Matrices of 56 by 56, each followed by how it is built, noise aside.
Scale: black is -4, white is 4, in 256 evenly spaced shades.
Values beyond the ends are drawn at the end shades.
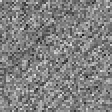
Hankel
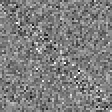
banded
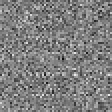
low rank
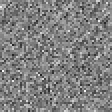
Hankel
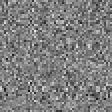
low rank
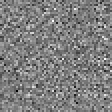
low rank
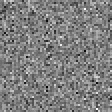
uneven columns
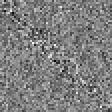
banded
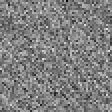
Toeplitz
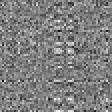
low rank
